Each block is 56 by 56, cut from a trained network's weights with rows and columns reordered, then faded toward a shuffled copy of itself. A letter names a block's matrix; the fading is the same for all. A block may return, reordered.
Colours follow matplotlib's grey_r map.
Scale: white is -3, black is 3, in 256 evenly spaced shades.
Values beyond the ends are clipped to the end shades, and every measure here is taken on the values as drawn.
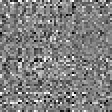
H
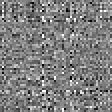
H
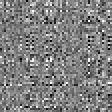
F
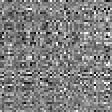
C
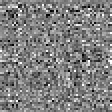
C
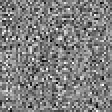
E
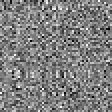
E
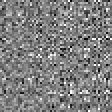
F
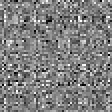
C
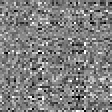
C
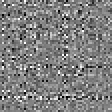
F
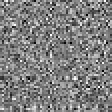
E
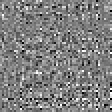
F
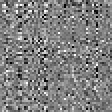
F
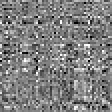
C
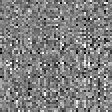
H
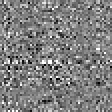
H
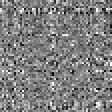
C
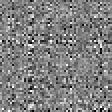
F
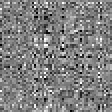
F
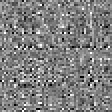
C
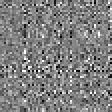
F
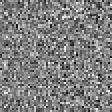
E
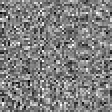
E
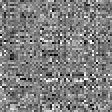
C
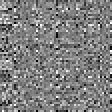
F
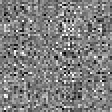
F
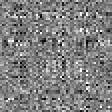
C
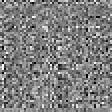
E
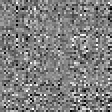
F
